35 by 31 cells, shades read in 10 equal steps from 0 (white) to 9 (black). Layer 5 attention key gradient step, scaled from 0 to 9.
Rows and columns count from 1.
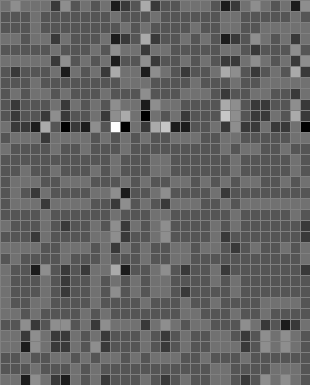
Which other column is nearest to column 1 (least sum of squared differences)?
22
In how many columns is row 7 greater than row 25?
8
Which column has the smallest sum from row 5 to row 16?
12
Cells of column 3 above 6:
4
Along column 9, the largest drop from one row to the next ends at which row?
13
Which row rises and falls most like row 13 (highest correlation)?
19
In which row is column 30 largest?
1
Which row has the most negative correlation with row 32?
30
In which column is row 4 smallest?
15
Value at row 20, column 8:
6
